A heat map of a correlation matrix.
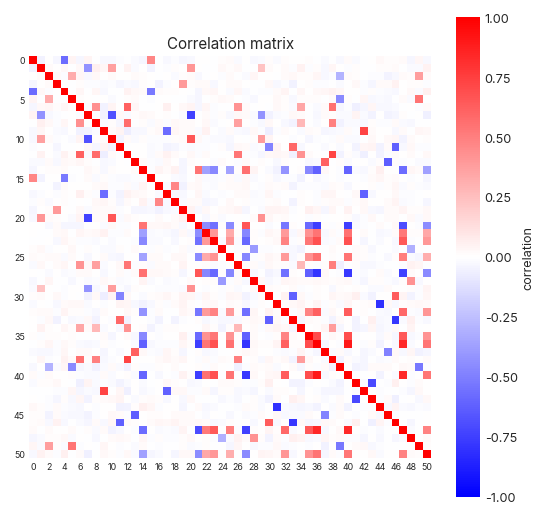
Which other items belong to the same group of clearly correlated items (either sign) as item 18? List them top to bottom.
16
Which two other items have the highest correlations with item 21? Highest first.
27, 14
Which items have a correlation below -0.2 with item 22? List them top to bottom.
14, 21, 27
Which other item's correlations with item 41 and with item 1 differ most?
43
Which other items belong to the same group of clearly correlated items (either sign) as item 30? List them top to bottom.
11, 33, 46
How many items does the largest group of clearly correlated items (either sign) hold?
12
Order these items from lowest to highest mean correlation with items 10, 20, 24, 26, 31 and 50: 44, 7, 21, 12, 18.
7, 44, 21, 18, 12
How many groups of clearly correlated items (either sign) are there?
13
